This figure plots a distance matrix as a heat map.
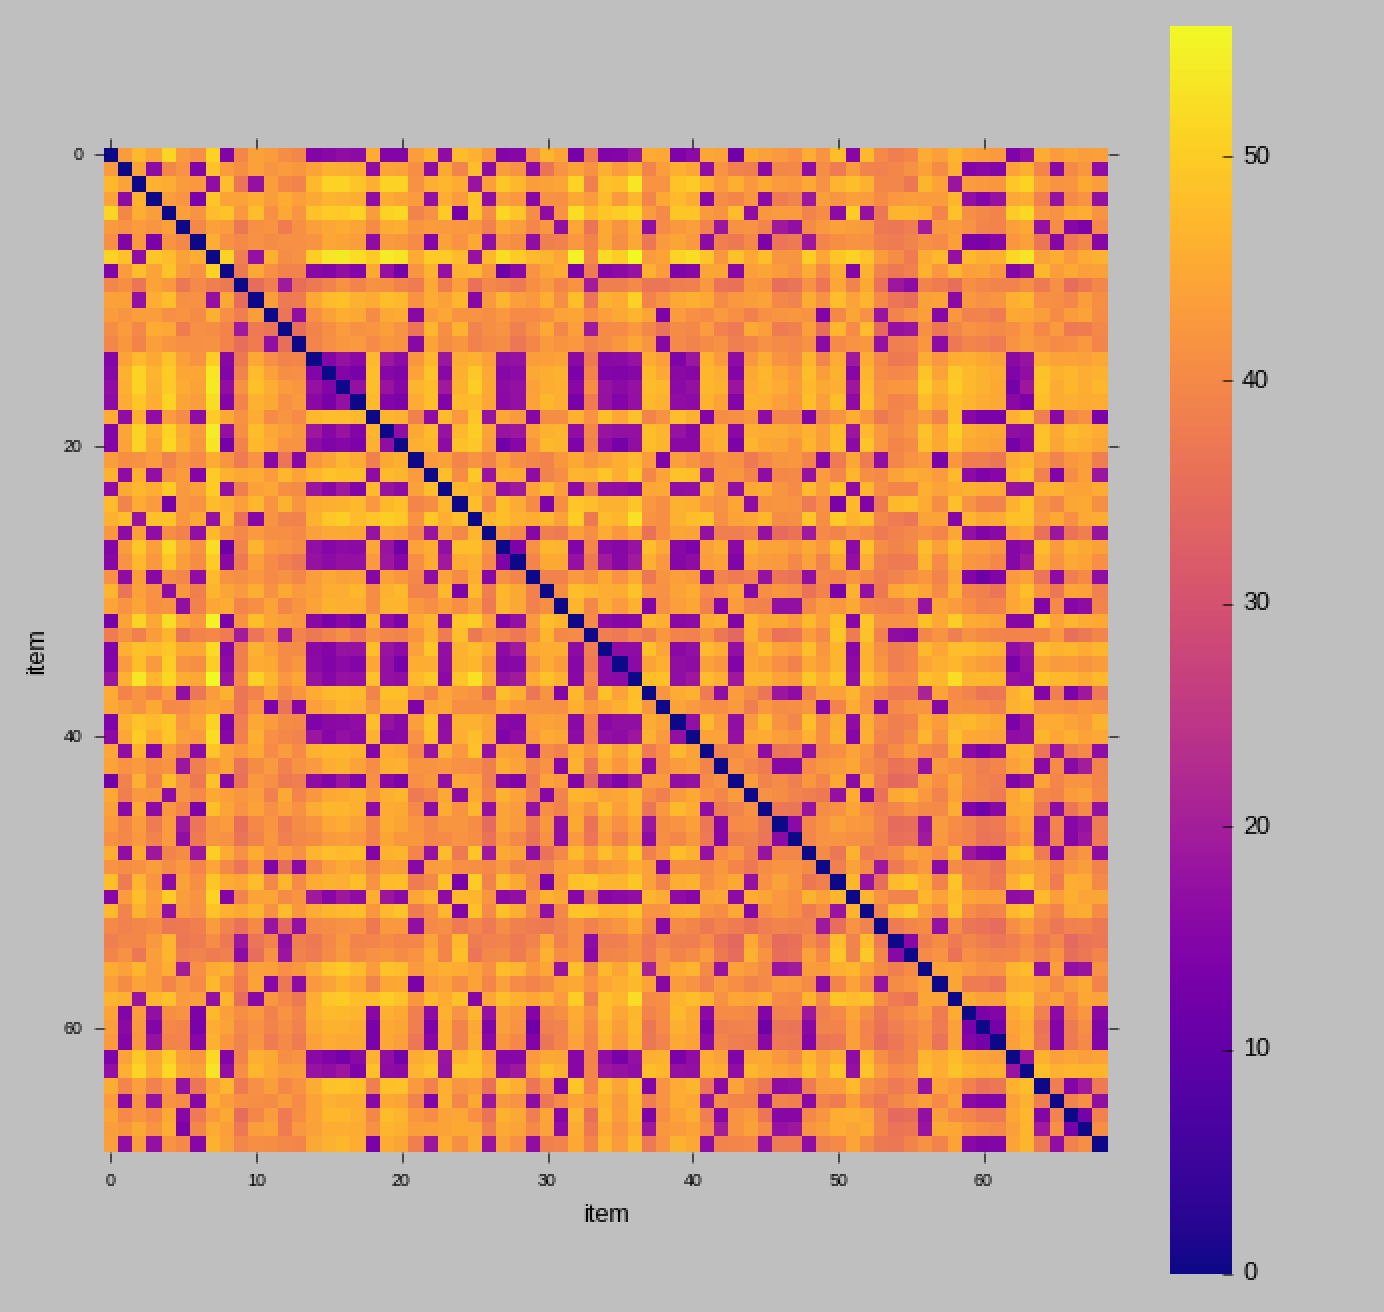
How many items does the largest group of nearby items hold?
21
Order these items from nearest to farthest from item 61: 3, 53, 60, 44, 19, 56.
60, 3, 53, 44, 56, 19
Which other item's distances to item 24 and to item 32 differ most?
4
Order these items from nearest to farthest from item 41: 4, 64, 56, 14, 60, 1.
60, 1, 64, 56, 4, 14
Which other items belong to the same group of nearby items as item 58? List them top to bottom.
2, 7, 10, 25
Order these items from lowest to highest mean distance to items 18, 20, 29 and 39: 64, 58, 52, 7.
64, 52, 58, 7
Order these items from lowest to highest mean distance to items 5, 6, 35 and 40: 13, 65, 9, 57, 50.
65, 9, 13, 57, 50
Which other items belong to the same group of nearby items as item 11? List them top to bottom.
13, 21, 38, 49, 53, 57
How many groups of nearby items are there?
7
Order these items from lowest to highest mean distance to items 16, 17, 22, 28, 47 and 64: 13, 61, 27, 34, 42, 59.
27, 34, 42, 61, 59, 13
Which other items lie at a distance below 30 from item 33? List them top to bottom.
9, 12, 54, 55
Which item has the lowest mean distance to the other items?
43
